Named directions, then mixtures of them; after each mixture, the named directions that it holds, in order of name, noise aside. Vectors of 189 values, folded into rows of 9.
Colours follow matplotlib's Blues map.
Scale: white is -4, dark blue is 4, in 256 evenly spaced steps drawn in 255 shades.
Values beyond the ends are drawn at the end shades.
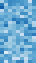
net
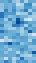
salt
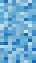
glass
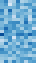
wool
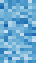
net.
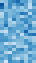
glass, net, salt.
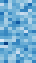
glass, salt, wool.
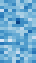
glass, net, salt.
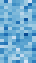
glass, net, wool.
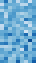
glass.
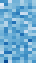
glass, net.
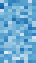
net.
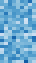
glass, net, wool.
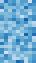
glass, net.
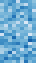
glass, net, wool.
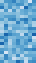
glass, net.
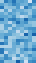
glass, net.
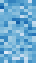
net.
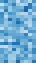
glass, salt.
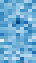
net, salt, wool.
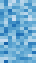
net, salt, wool.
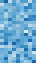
glass.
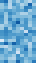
glass, salt, wool.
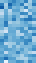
net, salt, wool.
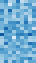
wool.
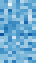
wool.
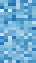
glass, net, wool.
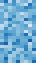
glass.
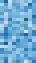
glass, wool.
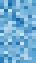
net, salt, wool.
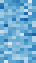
net, salt.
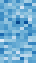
net, salt, wool.
